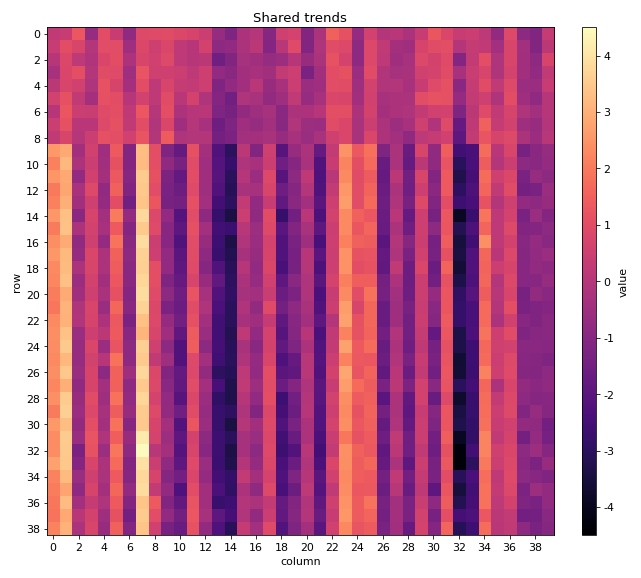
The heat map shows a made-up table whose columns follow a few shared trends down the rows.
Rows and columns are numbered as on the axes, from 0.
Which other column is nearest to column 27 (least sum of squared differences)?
15
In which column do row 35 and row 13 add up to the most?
7
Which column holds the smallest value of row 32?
32
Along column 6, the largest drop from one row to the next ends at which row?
9
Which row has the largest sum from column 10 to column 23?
0
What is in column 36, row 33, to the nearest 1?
1
